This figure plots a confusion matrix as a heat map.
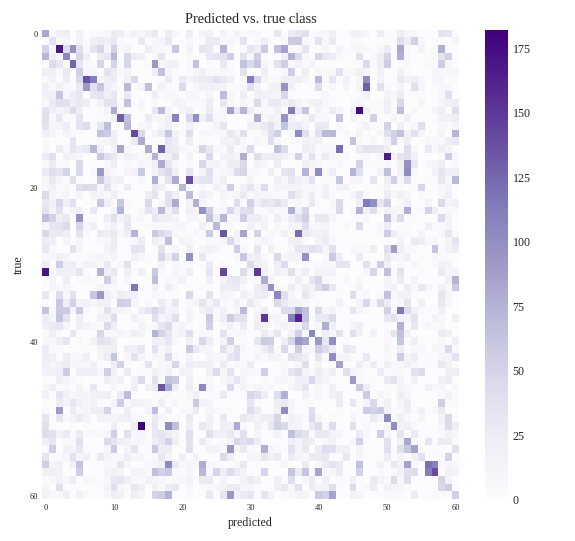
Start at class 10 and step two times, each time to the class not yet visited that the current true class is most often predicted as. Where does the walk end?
17
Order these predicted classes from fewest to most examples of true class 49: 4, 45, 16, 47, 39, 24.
45, 24, 4, 39, 47, 16
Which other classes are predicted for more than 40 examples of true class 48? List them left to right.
11, 22, 58
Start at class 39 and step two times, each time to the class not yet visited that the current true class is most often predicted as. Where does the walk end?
50
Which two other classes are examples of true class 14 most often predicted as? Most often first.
45, 51
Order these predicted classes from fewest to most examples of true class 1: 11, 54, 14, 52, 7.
11, 7, 14, 52, 54
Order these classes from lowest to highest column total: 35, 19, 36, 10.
19, 35, 10, 36
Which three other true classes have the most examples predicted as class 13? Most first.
33, 26, 6
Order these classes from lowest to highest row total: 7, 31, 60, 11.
60, 7, 11, 31
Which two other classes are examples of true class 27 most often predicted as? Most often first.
18, 60
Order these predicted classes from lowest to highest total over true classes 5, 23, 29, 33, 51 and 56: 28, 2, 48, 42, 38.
48, 2, 28, 42, 38
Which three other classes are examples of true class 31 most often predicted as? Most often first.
0, 26, 8
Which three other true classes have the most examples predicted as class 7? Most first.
6, 15, 34
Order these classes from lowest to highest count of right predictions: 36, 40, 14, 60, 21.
36, 60, 21, 14, 40
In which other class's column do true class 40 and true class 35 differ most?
42
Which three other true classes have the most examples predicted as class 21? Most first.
19, 29, 41
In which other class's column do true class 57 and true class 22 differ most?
47
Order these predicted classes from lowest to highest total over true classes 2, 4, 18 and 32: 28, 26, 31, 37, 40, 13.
13, 37, 28, 31, 26, 40
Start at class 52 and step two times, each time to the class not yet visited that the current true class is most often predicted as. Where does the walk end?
37
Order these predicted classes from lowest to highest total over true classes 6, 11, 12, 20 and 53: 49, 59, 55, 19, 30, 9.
49, 59, 55, 19, 9, 30
